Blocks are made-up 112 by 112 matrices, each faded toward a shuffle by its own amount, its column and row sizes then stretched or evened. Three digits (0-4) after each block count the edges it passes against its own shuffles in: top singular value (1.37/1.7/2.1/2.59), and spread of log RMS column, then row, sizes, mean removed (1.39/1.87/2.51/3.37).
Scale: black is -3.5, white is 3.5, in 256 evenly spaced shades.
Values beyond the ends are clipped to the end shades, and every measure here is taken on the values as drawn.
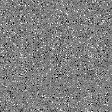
2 2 2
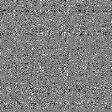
1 2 3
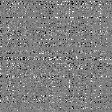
1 3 4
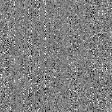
1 4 0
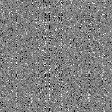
3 3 0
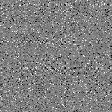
3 0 1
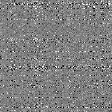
1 3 4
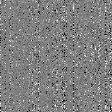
3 4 1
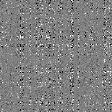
1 4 3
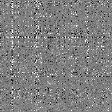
3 3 3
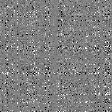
2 4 3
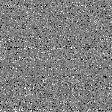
1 0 3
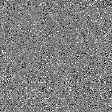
2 2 2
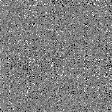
0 3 2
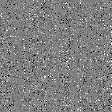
0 3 2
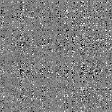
0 4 3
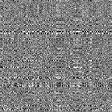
4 1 4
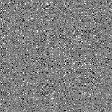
3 2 2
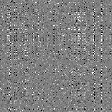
4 3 2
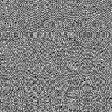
4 0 0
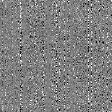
2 4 0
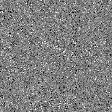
1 1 1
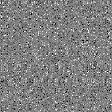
3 2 0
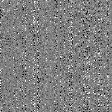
2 4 0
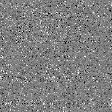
1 2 3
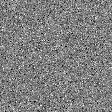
0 0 0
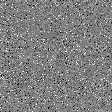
0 0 1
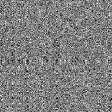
3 2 1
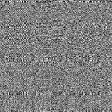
4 1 3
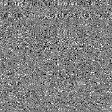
3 1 3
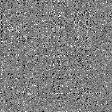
2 3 3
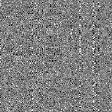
3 3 2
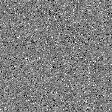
1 0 2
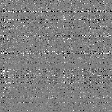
3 2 4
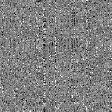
3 3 0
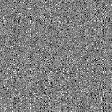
3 2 2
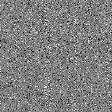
0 2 1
